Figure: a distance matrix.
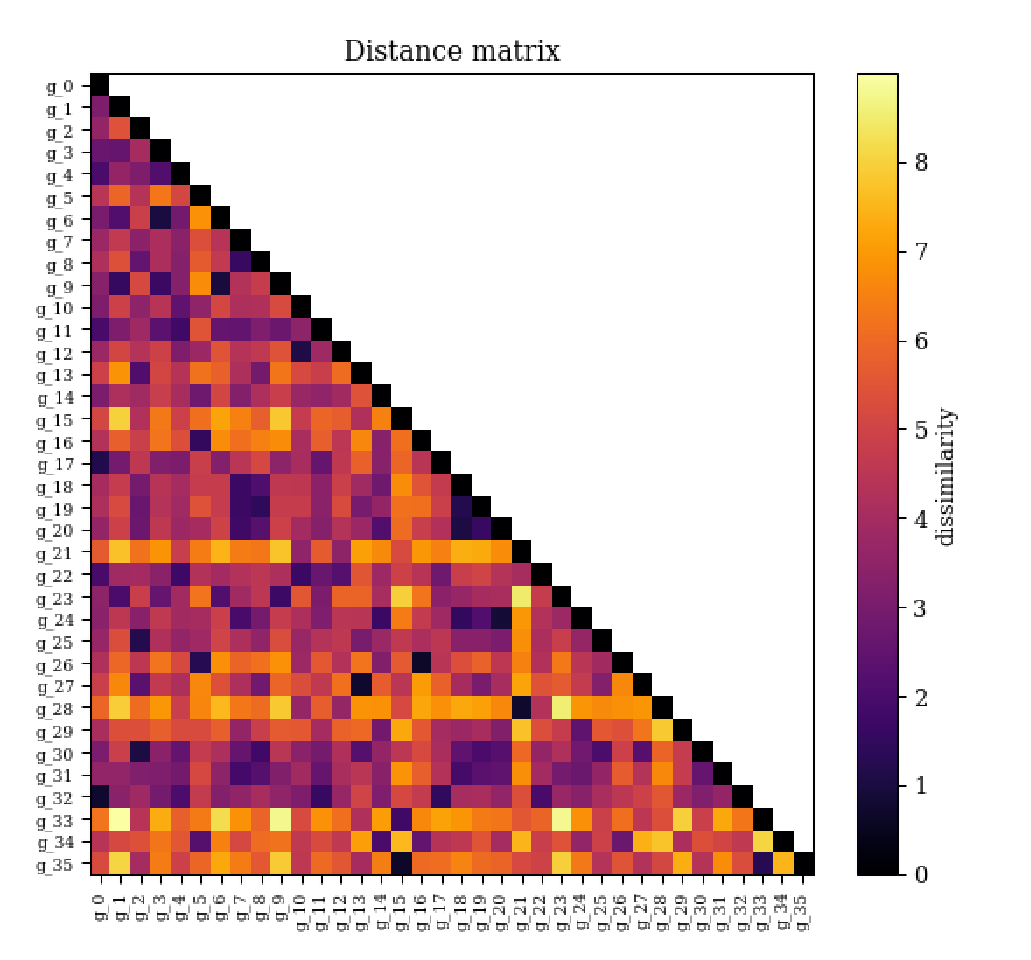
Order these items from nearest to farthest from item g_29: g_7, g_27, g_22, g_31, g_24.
g_24, g_7, g_31, g_22, g_27
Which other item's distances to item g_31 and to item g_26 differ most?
g_16
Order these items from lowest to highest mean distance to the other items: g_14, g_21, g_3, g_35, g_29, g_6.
g_14, g_3, g_6, g_29, g_35, g_21
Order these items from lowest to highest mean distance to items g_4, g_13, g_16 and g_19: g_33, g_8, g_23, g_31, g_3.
g_8, g_31, g_3, g_23, g_33
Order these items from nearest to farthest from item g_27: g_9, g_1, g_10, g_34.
g_10, g_9, g_1, g_34
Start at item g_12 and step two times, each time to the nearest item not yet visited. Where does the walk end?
g_22
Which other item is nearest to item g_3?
g_6
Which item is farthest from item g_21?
g_23
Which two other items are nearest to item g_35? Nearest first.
g_15, g_33
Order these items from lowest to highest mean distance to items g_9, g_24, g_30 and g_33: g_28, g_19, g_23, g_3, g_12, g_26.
g_19, g_3, g_23, g_12, g_26, g_28
